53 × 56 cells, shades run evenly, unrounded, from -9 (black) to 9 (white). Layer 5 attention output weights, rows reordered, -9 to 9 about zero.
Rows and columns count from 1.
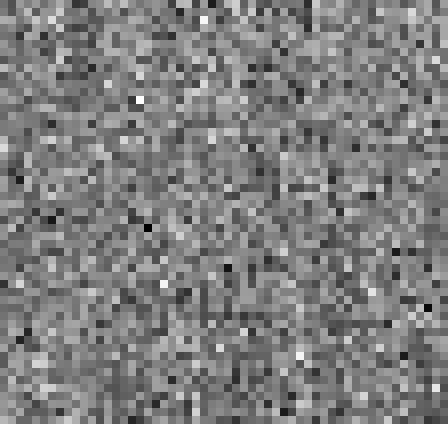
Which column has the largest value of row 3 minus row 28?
7
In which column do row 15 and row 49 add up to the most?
55
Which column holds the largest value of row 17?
54
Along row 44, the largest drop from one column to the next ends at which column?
29
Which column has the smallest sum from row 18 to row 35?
42
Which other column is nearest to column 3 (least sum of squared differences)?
33
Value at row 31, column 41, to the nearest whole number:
-5
